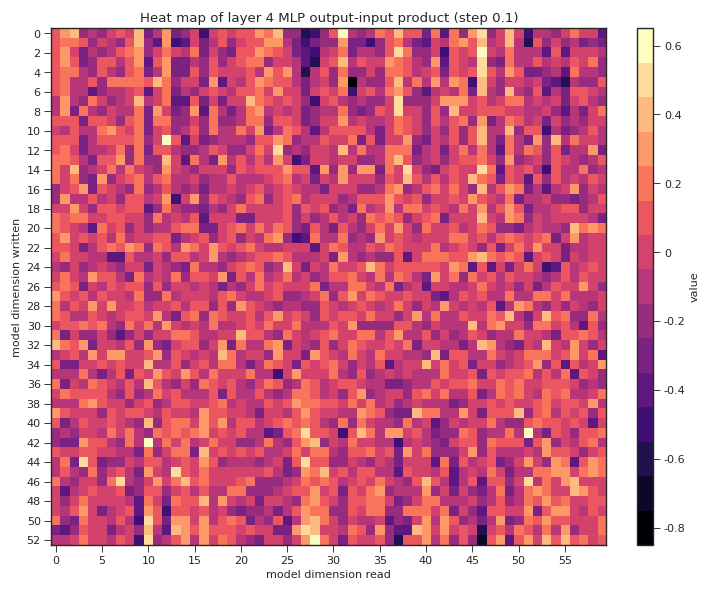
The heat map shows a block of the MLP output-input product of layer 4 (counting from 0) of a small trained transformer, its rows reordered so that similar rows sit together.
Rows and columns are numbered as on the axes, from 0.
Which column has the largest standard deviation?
46
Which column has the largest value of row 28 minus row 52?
37
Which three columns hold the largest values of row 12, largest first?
24, 31, 58
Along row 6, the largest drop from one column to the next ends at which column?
32
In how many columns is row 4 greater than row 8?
26
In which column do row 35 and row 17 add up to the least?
56
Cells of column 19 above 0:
12
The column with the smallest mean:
42
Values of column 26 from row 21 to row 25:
-0.5 0 -0.1 0 -0.1
